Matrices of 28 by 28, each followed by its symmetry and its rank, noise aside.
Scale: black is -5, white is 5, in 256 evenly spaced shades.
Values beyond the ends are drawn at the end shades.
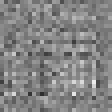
no symmetry, rank three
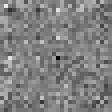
symmetric, rank four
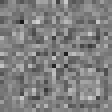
symmetric, rank three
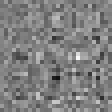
antisymmetric, rank four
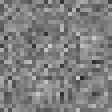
symmetric, rank five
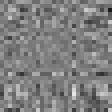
no symmetry, rank three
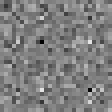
symmetric, rank four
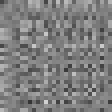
symmetric, rank three
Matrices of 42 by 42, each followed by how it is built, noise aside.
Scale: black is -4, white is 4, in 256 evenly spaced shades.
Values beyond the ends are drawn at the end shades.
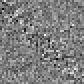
banded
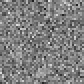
noise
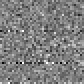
uneven rows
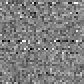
uneven rows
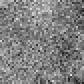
smooth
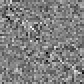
block diagonal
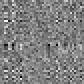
low rank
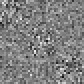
block diagonal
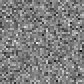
noise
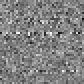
uneven rows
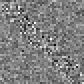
banded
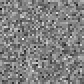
noise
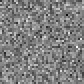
noise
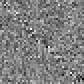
banded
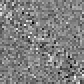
banded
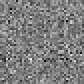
low rank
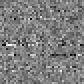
uneven rows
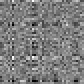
low rank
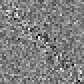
banded
